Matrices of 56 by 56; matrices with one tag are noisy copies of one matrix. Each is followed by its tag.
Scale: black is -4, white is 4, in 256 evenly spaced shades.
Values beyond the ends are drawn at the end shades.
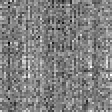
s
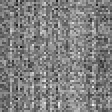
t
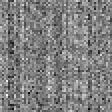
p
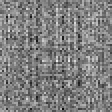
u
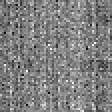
t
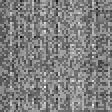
t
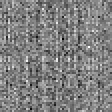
u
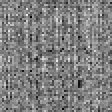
u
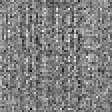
u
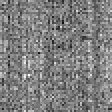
s
